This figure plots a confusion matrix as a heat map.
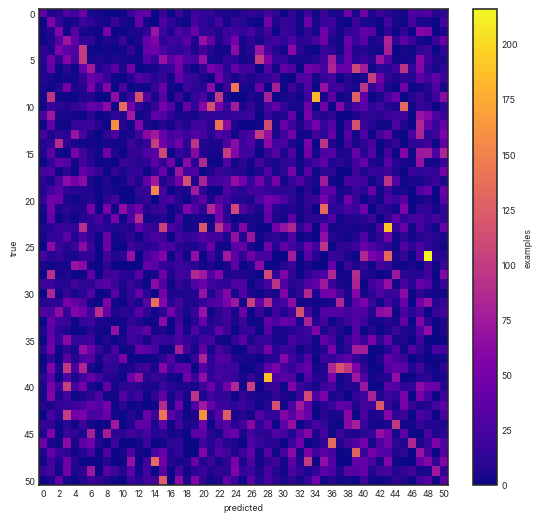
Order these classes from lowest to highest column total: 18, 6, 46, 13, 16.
46, 16, 18, 13, 6
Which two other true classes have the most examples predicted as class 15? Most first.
43, 50
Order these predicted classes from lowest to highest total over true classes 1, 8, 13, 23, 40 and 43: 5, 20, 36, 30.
36, 30, 5, 20
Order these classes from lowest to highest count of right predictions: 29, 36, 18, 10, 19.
36, 19, 29, 18, 10
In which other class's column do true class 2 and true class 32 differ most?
7
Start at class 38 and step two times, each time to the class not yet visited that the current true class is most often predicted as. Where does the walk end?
20
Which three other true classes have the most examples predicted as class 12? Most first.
9, 22, 39
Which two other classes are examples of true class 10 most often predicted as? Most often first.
45, 21
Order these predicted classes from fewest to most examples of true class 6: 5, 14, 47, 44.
14, 44, 5, 47
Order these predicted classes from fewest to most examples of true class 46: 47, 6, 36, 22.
47, 22, 6, 36
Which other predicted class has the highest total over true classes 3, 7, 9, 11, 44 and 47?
39
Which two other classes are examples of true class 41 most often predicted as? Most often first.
33, 19
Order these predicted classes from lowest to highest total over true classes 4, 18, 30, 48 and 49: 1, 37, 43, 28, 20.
37, 28, 1, 20, 43
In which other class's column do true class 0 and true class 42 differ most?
29
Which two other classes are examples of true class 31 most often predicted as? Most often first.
14, 26
